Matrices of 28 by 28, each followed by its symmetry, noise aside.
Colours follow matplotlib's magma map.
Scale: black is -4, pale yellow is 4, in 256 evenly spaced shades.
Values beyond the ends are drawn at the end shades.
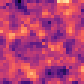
no symmetry.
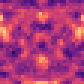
mirrored left to right.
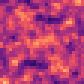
same after a half turn.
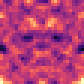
mirrored left to right.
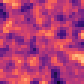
antisymmetric.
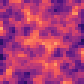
same after a half turn.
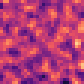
antisymmetric.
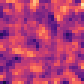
antisymmetric.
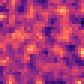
no symmetry.
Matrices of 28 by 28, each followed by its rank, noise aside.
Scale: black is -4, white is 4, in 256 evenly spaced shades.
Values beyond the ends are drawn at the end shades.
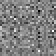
five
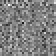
seven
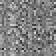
five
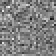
six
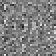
seven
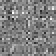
four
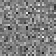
five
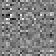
three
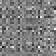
four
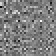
four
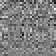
four
